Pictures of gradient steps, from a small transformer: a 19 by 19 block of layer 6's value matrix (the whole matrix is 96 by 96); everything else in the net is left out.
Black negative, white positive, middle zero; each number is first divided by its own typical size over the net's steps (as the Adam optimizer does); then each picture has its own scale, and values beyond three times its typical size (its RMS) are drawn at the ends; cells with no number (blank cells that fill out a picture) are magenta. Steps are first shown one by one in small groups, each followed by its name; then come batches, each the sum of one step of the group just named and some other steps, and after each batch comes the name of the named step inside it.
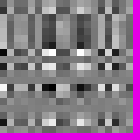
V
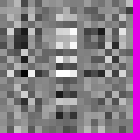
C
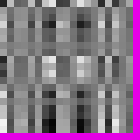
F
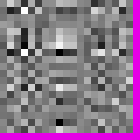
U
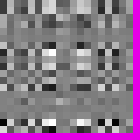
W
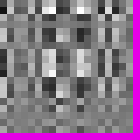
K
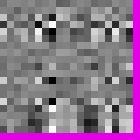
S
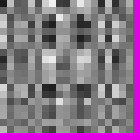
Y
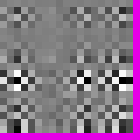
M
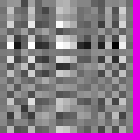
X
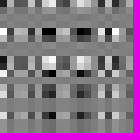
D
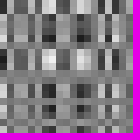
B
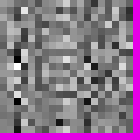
U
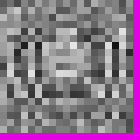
C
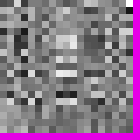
C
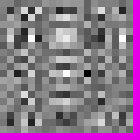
C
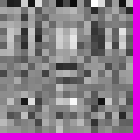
C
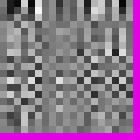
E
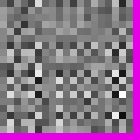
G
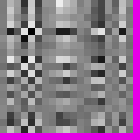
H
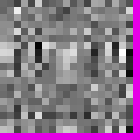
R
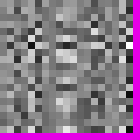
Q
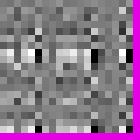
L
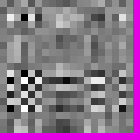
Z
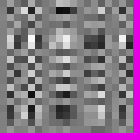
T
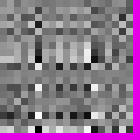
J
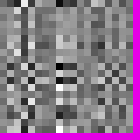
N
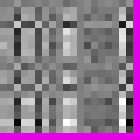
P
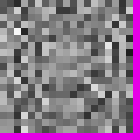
R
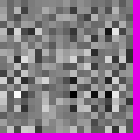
L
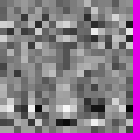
Q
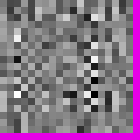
E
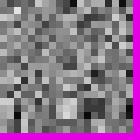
R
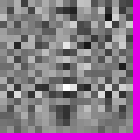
T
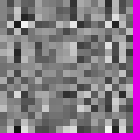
R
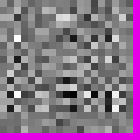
Z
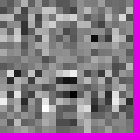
Z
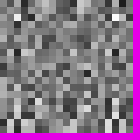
G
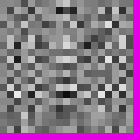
T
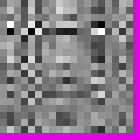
H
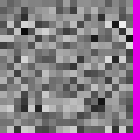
Q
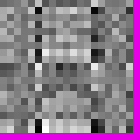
J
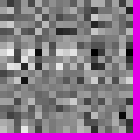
L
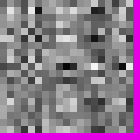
H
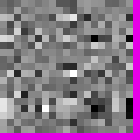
Q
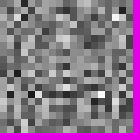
T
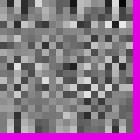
G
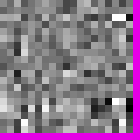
P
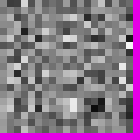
Q
